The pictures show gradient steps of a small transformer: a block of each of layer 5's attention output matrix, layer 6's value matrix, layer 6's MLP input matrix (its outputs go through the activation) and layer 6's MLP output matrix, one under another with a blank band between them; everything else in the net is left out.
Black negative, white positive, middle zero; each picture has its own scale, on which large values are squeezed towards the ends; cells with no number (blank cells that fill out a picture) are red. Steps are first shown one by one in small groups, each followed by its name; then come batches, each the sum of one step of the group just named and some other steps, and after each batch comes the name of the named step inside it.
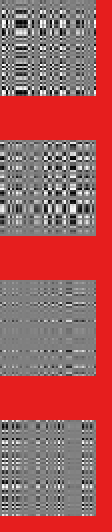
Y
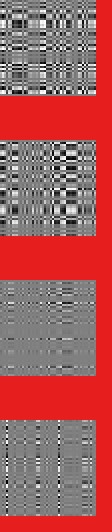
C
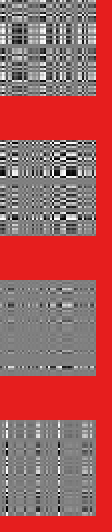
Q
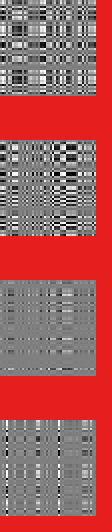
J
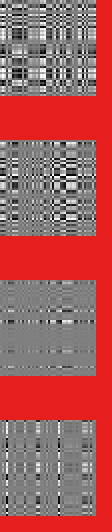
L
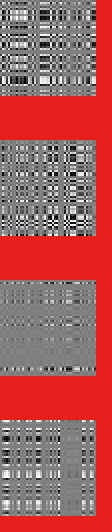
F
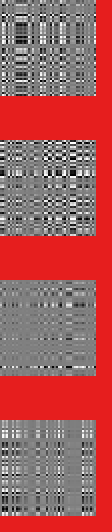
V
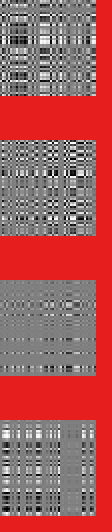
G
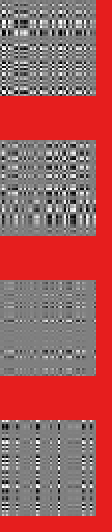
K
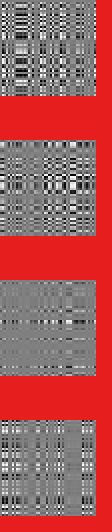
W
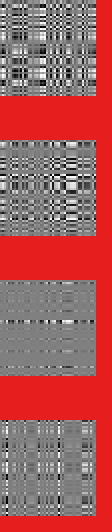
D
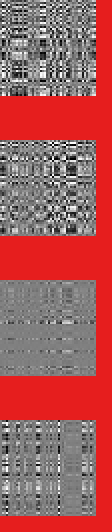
D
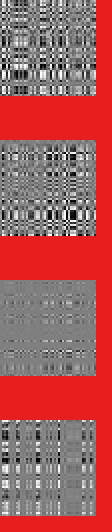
F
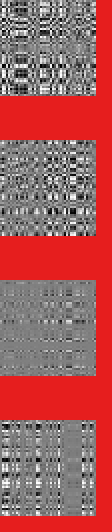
W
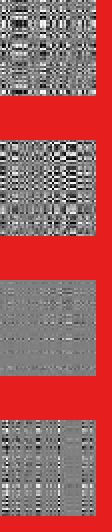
C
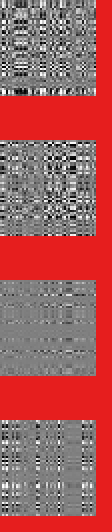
K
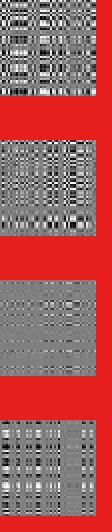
G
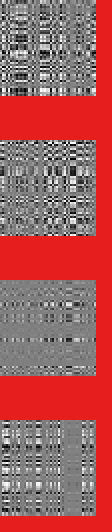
V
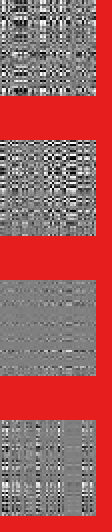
V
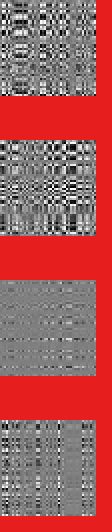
Y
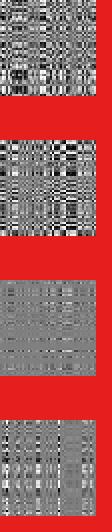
J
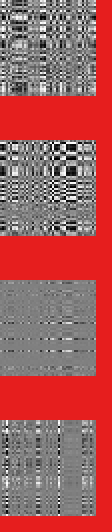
J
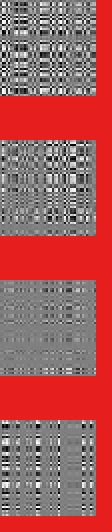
K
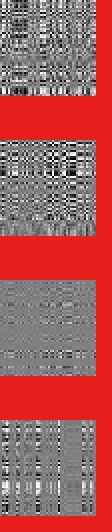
Q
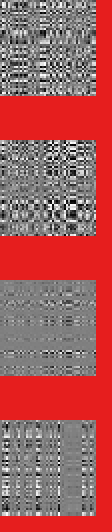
G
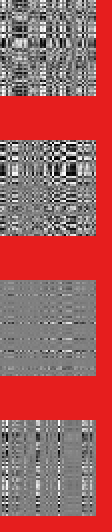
J
